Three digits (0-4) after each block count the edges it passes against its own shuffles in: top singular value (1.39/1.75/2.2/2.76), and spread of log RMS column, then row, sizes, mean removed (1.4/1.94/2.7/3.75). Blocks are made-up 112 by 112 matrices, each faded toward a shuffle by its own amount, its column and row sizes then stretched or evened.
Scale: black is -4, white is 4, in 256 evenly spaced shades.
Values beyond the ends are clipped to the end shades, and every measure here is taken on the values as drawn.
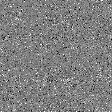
0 1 2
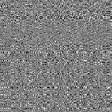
4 0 3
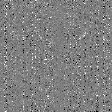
1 3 1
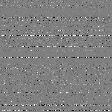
2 0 4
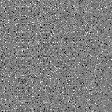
3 1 0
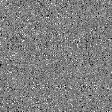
2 0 2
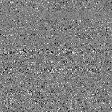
2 0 3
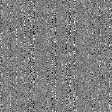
0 4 0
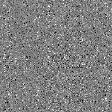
2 2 1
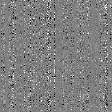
1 4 2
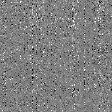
0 3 1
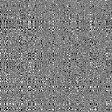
4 3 3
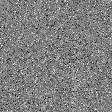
1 0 0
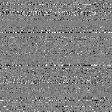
3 0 4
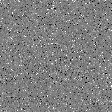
1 0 1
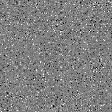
2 0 1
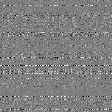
3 0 4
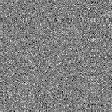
3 0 0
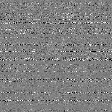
2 1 4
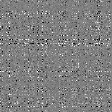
2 3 3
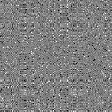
4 2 1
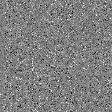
0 2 0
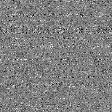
1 0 3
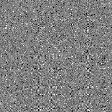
3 2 1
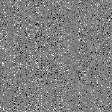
2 3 0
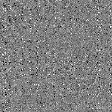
1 2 2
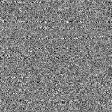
2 0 3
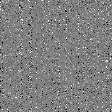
0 3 1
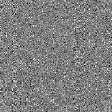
3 3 0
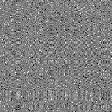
4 1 0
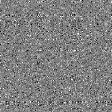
2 2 2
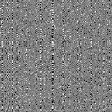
4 3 0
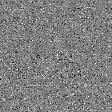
0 0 2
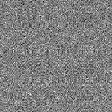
3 1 0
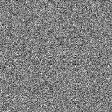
2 1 0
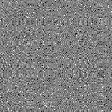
4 1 0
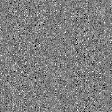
1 3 0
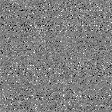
1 0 3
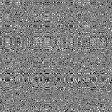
4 0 3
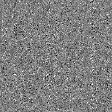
0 2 1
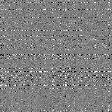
2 2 4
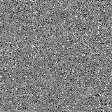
1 1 0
